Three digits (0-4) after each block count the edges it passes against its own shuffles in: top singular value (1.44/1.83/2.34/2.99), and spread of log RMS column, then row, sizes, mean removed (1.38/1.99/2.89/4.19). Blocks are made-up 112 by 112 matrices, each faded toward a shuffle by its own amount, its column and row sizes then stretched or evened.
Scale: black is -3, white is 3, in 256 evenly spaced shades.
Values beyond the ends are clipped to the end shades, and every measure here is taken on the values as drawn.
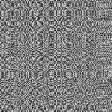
4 2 1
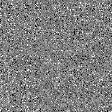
0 2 2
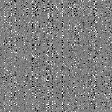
3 3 1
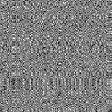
4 2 0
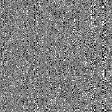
3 3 0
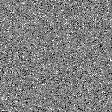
2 0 0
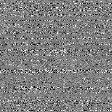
0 1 4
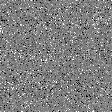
1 0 2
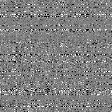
3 1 4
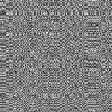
4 0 2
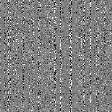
2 4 2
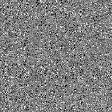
1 2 1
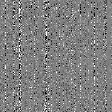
2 4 1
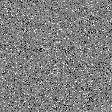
1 0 1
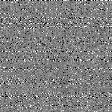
3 0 3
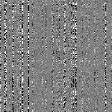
3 4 1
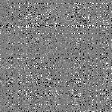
0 3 3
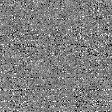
0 2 3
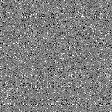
2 0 2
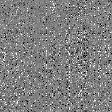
2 3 1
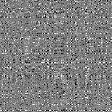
3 2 3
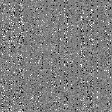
0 3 1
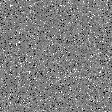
0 1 0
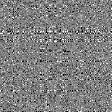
3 2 3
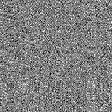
3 0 0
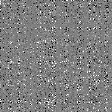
0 3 2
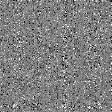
0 3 1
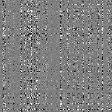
2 4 3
